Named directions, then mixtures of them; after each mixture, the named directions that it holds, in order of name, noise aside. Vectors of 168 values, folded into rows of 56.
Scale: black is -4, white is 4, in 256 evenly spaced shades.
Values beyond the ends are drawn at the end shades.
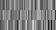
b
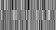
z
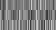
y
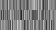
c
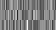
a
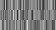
a, c.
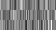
b, z.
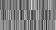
a, c, y.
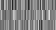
z.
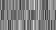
b, c, y.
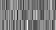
a.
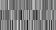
a, c, y.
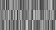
a, b.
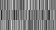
c, z.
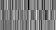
y, z.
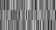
b, z.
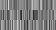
a, b, c.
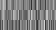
y.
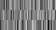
b.
